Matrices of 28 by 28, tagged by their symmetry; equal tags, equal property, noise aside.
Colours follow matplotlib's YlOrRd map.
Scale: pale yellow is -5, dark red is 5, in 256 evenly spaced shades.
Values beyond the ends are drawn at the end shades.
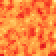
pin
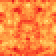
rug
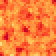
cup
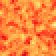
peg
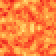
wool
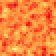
peg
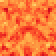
rug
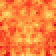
rug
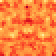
rug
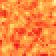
pin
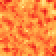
cup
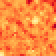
cup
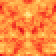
rug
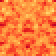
rug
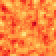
peg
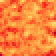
pin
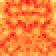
rug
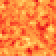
peg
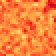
cup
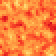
pin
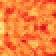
wool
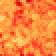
pin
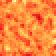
cup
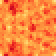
wool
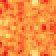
wool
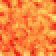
peg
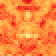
rug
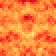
rug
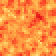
cup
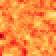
pin
